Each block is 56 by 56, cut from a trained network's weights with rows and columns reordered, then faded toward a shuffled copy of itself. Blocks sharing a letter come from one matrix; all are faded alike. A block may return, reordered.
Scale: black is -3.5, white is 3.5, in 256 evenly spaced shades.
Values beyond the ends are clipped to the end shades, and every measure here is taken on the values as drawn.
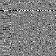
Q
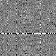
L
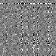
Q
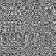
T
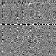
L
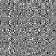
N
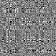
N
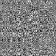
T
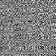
T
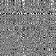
Q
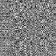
T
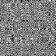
N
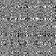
N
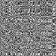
T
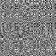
T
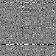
L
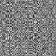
T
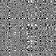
Q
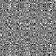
N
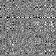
Q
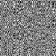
T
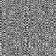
T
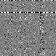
L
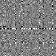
Q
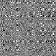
N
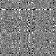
Q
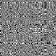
N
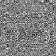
T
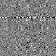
Q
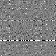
L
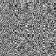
T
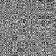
T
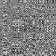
T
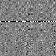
L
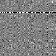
L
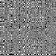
Q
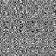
T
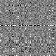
Q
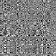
N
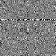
Q
